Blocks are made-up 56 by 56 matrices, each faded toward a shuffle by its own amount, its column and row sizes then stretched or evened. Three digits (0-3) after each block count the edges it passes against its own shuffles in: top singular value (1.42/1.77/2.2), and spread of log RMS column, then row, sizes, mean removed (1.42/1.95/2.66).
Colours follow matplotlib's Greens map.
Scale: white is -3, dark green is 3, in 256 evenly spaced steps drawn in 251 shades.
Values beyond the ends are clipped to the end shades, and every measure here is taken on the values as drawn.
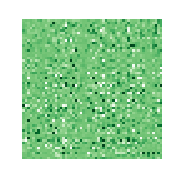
0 2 2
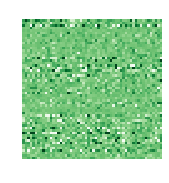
0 0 3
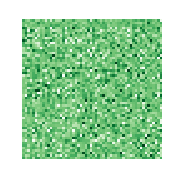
1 0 1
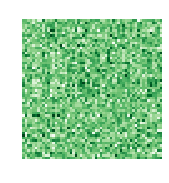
2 0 1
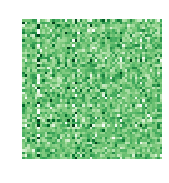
2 2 1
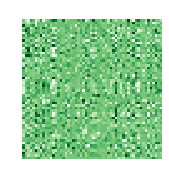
3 2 1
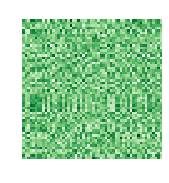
3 0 2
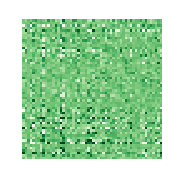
1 2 3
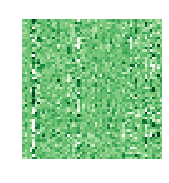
0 3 0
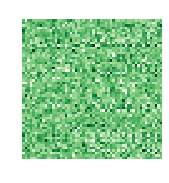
2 1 1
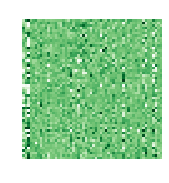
2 3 0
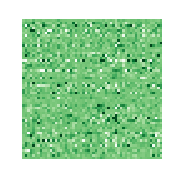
0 1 3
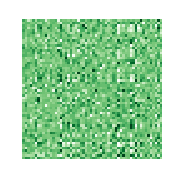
3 2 1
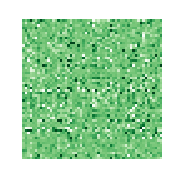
1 1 2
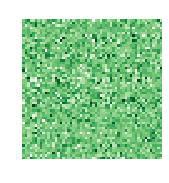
1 0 1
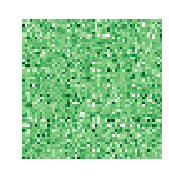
0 1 2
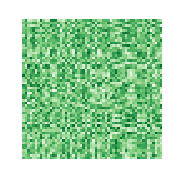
3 1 1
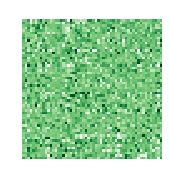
1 1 2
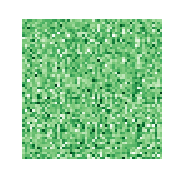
2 0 1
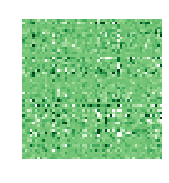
0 2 3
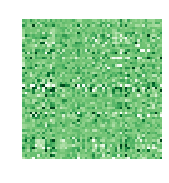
2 2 3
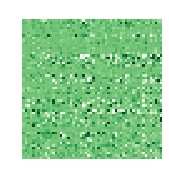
0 2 3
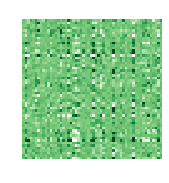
3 3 2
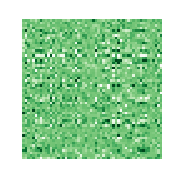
3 2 2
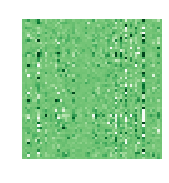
2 3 1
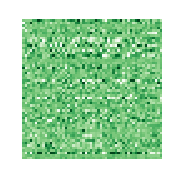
2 0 3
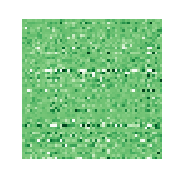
2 1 3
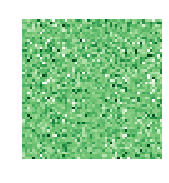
0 1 1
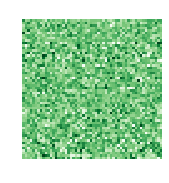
0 0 2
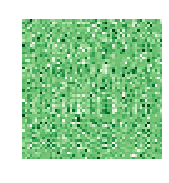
2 1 0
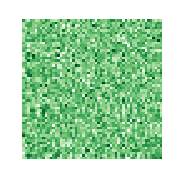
2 0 0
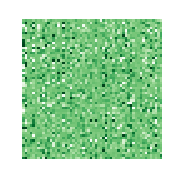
0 3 0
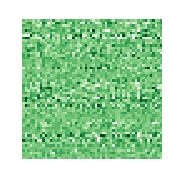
0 0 3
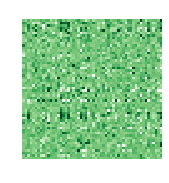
2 2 2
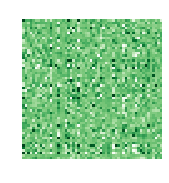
2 3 2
